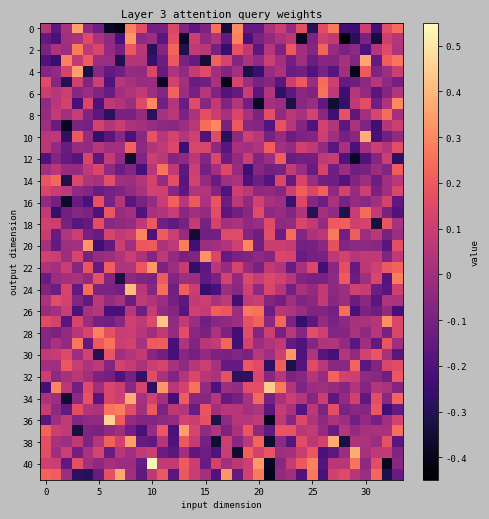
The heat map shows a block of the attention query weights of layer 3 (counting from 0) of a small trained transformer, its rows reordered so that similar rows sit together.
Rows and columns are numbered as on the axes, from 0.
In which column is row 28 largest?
5
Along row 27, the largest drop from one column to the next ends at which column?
12
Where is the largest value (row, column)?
40, 10
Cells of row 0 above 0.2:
6
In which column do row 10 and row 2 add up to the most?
3
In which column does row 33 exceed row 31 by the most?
21
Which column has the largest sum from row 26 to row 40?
20
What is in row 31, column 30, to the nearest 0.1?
-0.2
